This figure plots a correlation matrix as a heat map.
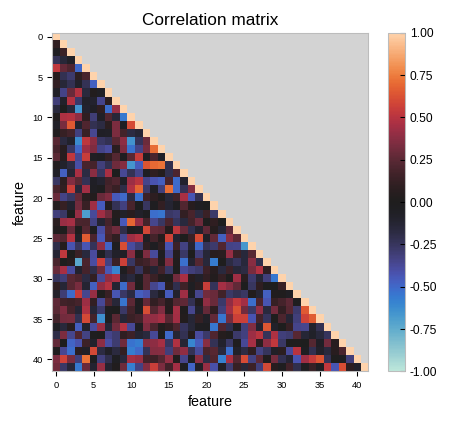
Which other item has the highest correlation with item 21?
5
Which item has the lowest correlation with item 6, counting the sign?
35
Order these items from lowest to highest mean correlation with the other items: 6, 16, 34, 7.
6, 7, 16, 34
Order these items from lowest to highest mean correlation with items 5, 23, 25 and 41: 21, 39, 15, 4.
39, 21, 15, 4
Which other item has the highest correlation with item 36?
28
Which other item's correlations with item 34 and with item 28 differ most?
33
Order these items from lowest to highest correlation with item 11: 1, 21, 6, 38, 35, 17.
38, 17, 6, 21, 35, 1
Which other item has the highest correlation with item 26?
9
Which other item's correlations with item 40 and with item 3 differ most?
4
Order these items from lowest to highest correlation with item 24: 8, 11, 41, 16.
11, 41, 8, 16
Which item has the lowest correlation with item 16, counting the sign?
10
